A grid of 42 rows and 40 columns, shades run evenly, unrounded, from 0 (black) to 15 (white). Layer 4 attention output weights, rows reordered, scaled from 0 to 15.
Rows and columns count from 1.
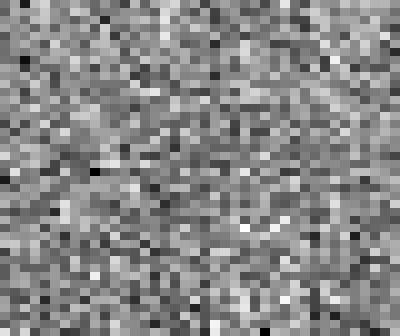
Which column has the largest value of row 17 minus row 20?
7
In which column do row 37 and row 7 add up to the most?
25
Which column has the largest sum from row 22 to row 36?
24
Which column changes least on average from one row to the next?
8
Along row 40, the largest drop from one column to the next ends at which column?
32
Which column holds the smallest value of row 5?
12
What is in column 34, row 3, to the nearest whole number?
9
